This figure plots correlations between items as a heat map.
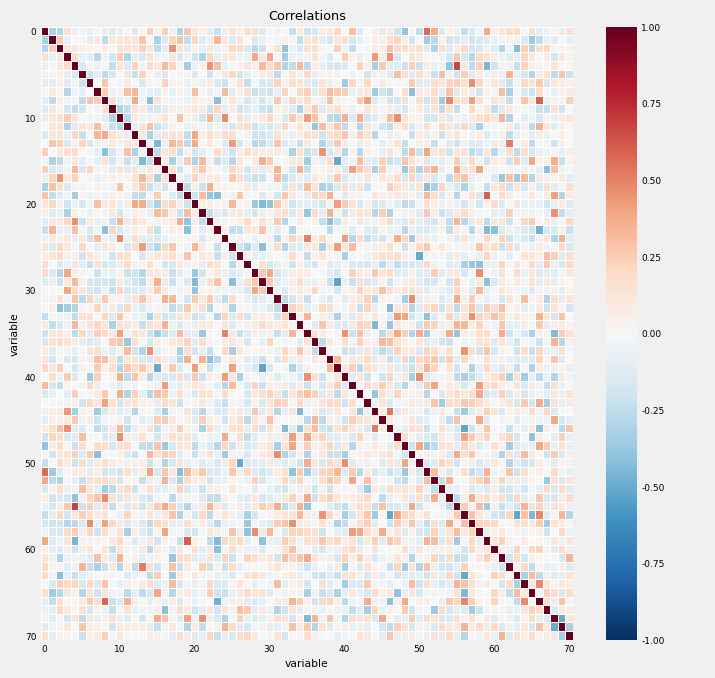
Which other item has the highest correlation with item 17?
2
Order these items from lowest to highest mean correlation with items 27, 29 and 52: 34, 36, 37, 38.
36, 38, 37, 34
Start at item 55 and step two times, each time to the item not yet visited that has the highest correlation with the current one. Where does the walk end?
22
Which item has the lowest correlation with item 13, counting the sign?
15
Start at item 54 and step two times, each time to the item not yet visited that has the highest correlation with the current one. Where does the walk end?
66
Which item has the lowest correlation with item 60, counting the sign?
23
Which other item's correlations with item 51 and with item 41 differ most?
58
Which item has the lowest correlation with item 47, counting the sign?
65
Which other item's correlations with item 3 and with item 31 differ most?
44
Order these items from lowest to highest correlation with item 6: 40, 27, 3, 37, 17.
40, 27, 3, 17, 37
